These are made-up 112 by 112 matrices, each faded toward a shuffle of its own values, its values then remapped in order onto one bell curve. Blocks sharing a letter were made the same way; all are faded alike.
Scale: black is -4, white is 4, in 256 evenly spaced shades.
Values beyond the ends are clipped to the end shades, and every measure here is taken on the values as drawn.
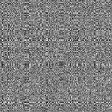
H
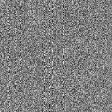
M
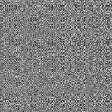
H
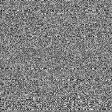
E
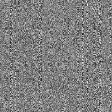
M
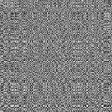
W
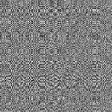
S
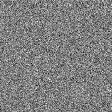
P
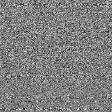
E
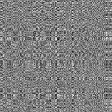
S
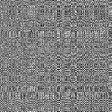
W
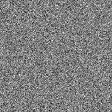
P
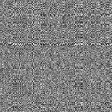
H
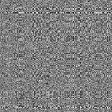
H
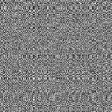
W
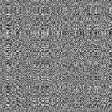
W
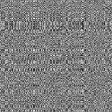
W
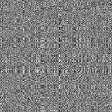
H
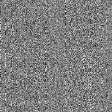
M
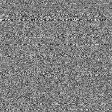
E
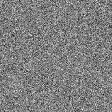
P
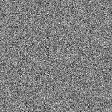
P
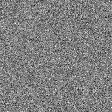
P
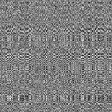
S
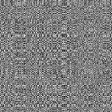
S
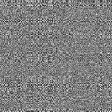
H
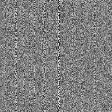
M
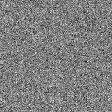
P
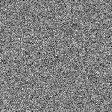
P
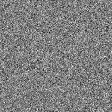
P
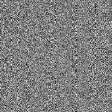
M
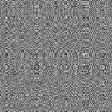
W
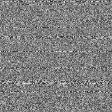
E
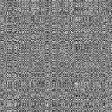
W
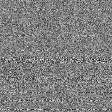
E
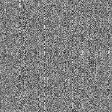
M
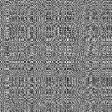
S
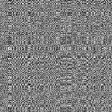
S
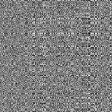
H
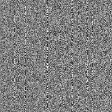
M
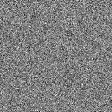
P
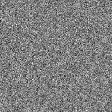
P
